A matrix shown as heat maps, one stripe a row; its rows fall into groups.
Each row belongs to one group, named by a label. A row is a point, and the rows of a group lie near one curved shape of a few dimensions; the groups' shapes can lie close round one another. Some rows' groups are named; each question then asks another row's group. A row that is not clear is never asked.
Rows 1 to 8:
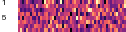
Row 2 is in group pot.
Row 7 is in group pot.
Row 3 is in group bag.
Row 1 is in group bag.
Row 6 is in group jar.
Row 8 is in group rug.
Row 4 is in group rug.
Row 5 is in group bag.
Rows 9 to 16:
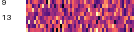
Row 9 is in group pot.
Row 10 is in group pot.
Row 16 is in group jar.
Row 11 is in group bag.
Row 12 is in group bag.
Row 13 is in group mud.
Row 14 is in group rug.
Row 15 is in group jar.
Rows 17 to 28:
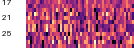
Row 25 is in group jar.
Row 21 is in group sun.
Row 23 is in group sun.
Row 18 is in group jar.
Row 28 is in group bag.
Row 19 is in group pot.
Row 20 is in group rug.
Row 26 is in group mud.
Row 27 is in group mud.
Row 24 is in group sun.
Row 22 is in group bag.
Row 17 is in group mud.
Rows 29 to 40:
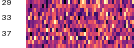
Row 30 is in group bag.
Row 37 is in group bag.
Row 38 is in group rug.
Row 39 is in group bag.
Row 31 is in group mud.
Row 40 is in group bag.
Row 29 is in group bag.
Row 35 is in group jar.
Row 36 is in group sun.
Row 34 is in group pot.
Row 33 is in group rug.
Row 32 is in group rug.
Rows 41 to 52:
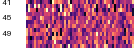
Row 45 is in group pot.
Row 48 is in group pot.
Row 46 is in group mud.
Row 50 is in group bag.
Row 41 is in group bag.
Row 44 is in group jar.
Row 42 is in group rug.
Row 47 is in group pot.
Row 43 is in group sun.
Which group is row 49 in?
jar
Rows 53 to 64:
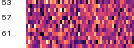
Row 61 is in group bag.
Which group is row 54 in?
bag
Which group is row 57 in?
bag
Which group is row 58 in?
jar
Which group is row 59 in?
rug
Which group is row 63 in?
sun
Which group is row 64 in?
pot
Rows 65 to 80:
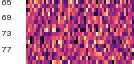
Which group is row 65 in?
rug
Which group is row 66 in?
bag
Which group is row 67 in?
rug
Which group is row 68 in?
pot
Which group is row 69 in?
jar
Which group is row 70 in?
bag
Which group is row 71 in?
rug
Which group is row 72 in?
sun
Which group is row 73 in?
bag
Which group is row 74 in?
bag
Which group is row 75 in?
mud
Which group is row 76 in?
rug
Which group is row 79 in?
jar
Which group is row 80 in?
bag
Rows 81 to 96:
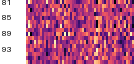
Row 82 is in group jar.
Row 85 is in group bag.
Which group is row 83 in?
mud
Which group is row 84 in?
pot
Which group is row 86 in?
sun
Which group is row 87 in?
sun
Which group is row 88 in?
bag
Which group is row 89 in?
mud
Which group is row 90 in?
jar
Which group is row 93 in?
bag
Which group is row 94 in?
jar
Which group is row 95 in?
jar
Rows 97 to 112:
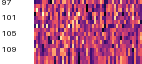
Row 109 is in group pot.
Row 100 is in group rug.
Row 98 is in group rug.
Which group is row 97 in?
pot
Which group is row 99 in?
rug
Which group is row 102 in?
jar
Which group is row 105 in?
pot
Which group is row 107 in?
pot
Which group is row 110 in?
pot
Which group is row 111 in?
jar
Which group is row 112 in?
jar
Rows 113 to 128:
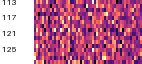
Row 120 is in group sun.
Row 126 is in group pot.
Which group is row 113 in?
bag
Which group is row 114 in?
bag
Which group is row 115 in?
rug
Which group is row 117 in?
rug
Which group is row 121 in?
bag
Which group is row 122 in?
pot
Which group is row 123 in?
bag
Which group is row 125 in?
bag
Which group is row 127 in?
jar
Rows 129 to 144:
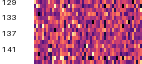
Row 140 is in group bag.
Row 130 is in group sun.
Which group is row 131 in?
pot
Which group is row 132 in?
bag
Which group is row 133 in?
pot
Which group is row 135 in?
rug
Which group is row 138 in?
rug
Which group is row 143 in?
sun
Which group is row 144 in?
pot
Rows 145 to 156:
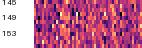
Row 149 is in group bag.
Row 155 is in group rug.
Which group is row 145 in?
mud
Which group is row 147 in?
jar
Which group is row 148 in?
bag
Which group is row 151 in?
pot
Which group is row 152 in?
bag
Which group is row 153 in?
bag
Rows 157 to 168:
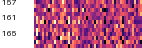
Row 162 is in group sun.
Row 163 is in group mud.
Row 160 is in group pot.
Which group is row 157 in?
pot
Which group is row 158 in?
pot
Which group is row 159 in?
pot
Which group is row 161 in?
rug
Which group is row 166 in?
bag
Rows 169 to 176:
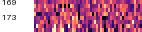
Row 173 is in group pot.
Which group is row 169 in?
mud
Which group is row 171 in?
jar
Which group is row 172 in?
bag
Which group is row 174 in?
rug
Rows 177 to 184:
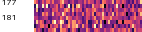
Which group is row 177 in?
pot
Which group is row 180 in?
pot
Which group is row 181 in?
mud
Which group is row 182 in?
sun
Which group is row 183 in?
rug
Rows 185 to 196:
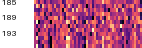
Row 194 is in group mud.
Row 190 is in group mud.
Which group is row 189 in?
sun
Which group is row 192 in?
bag
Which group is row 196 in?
mud
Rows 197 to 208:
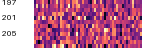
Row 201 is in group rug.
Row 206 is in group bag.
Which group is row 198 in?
rug
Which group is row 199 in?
mud
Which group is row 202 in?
pot
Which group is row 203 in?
bag
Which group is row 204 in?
bag
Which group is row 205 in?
bag
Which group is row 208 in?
sun
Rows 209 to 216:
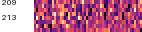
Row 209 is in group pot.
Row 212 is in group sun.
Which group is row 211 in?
mud
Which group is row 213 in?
rug
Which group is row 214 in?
pot
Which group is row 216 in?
bag
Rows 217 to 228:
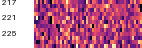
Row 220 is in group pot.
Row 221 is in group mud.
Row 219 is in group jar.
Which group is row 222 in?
pot
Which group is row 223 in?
bag
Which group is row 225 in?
mud
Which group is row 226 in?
rug
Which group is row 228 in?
bag
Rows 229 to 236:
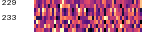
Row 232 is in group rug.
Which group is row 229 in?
pot
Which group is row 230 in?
bag
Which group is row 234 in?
sun
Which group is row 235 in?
jar
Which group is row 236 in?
sun
